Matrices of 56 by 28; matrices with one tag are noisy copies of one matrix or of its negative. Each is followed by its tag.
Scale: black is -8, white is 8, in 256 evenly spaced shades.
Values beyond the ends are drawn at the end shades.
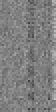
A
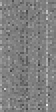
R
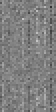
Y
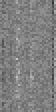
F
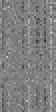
Y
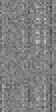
Y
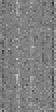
F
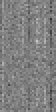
Y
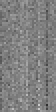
R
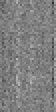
F
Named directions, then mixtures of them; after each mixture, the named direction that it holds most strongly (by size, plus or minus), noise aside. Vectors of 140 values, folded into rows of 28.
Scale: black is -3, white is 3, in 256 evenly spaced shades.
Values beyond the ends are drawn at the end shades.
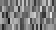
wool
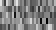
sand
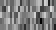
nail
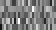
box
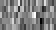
nail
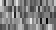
sand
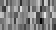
nail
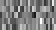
nail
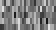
sand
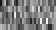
sand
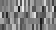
wool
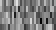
sand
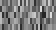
wool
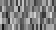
wool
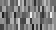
wool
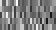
sand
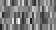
box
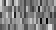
sand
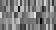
nail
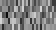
wool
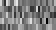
sand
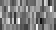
nail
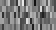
wool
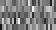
box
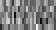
sand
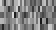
sand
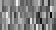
nail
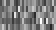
sand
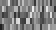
box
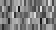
wool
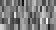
wool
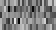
box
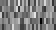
wool
